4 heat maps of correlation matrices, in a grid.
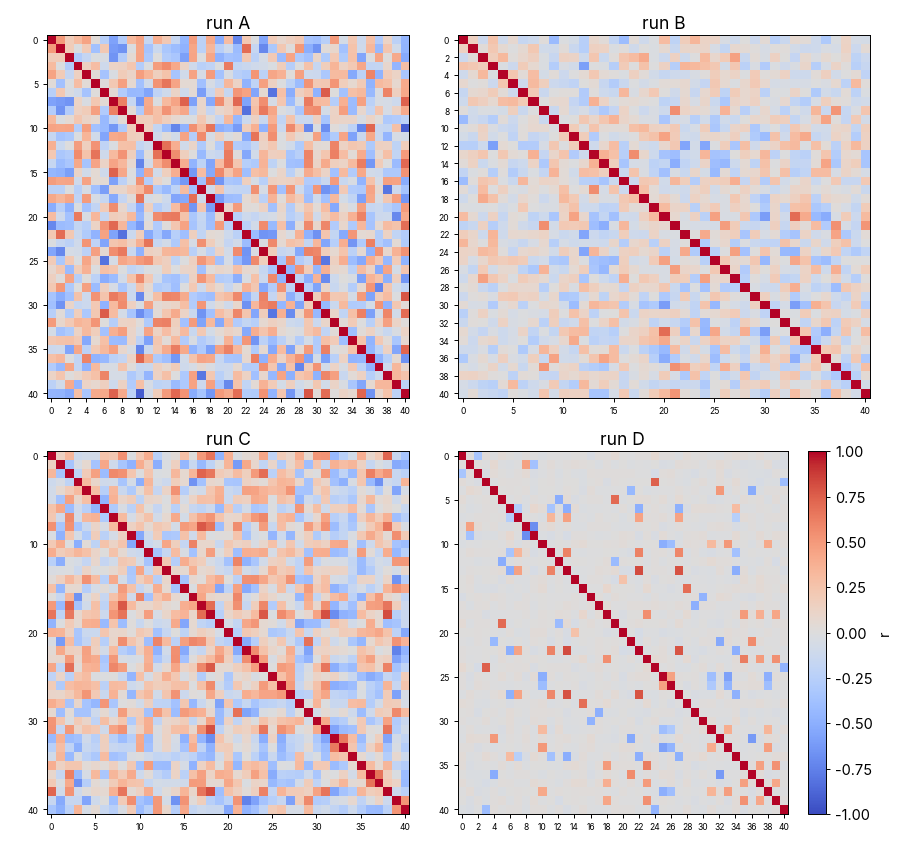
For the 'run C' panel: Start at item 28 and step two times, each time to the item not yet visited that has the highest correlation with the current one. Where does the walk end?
1
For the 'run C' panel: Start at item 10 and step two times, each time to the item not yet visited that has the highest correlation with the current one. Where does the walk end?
21
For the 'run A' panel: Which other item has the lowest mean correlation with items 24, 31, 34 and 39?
36
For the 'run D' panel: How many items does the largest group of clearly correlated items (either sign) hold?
7
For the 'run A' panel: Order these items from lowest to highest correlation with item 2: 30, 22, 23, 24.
23, 24, 30, 22
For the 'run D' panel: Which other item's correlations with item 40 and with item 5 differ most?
19
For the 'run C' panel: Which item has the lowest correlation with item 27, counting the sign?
39
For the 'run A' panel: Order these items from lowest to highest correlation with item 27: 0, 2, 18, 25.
0, 18, 2, 25
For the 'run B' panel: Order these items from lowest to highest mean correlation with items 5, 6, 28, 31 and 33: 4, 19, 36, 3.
36, 3, 4, 19
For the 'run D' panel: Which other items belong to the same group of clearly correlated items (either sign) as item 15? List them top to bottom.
28
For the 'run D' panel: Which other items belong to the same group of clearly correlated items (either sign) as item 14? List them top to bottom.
20
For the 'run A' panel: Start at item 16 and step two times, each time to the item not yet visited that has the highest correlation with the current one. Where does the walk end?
10
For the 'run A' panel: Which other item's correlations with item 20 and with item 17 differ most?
13
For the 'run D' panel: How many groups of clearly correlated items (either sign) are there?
12
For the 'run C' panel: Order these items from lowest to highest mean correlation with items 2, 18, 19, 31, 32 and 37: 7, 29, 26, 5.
29, 26, 5, 7
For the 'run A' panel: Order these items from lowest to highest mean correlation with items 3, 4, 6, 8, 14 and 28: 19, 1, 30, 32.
30, 1, 19, 32
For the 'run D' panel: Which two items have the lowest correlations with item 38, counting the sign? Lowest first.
25, 26
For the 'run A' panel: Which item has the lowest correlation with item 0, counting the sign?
21
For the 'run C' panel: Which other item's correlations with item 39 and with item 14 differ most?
22
